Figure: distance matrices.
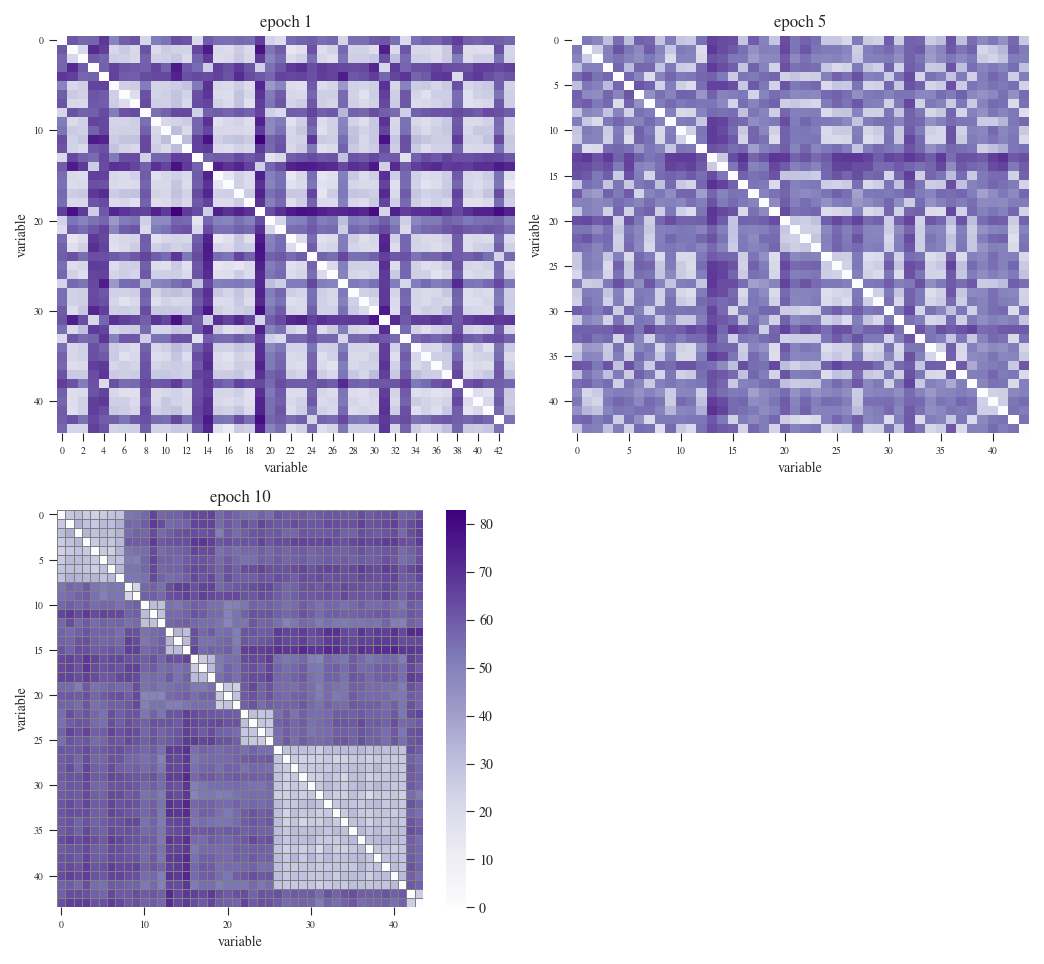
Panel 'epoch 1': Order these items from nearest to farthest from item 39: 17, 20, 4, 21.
17, 20, 21, 4
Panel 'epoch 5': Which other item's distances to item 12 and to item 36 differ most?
1
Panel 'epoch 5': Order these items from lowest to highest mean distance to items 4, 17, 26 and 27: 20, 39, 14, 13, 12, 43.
39, 12, 43, 20, 14, 13
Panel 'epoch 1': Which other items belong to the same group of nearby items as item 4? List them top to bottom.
38
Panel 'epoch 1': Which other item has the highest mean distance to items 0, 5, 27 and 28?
19
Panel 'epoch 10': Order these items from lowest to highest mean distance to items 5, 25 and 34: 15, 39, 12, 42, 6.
39, 6, 12, 42, 15
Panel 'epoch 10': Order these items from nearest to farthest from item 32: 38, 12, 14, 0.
38, 12, 0, 14
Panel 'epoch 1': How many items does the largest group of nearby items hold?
29
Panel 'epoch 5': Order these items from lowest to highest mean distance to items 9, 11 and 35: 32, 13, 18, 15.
18, 15, 32, 13
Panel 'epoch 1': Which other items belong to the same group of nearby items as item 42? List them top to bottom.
24
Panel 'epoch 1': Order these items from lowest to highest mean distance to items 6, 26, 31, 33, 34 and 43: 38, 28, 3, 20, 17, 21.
28, 17, 20, 21, 3, 38
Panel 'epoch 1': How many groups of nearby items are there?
5
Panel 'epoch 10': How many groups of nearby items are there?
9
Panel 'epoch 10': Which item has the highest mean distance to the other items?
15
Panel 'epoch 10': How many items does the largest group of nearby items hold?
16
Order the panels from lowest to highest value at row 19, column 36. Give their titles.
epoch 10, epoch 5, epoch 1
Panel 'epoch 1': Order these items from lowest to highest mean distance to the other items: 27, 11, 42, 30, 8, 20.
30, 11, 20, 27, 8, 42
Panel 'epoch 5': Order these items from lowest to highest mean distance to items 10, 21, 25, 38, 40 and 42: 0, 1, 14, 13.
0, 1, 14, 13
